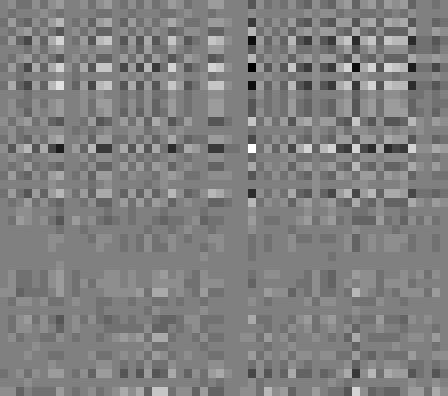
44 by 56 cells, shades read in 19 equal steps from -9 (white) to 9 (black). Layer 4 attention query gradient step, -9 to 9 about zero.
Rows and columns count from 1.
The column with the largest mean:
32
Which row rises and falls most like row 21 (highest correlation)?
15
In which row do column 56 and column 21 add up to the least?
44
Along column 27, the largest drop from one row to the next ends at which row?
8
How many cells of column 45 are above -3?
35
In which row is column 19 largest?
17
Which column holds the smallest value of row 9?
45
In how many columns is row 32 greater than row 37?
16
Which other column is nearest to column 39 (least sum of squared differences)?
42
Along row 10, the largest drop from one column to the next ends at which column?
33
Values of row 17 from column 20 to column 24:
-3 1 6 2 -3
